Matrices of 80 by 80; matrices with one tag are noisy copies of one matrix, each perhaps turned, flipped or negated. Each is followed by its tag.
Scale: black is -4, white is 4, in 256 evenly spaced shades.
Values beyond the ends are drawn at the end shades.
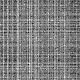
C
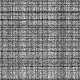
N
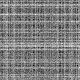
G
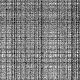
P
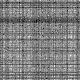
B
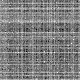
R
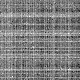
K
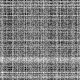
B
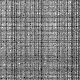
P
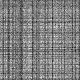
R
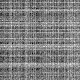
K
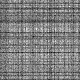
R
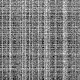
K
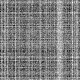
B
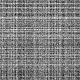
C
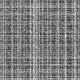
G
